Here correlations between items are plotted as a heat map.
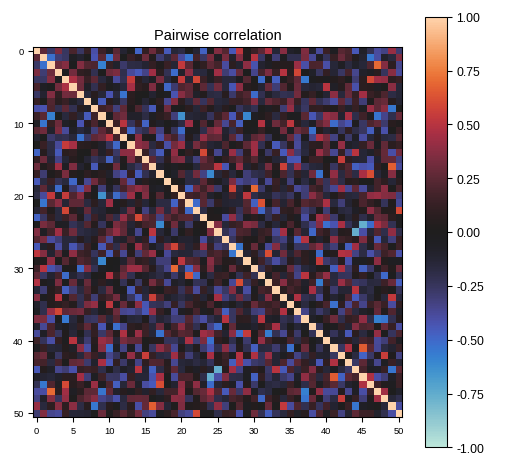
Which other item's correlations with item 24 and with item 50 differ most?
45
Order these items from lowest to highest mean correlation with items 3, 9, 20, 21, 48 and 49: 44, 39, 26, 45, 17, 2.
44, 26, 39, 45, 17, 2
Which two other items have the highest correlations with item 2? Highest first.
47, 20
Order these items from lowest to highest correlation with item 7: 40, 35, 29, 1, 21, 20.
40, 21, 1, 20, 29, 35
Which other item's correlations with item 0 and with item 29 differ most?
39
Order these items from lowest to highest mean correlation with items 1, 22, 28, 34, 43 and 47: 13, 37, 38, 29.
38, 37, 29, 13
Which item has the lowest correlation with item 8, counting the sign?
49
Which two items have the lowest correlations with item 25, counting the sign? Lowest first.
44, 38
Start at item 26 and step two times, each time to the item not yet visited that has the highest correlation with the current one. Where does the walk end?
31
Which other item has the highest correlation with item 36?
3
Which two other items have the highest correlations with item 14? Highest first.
23, 44
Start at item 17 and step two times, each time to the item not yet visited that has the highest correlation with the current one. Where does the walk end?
4
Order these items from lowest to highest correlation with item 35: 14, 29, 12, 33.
29, 33, 12, 14
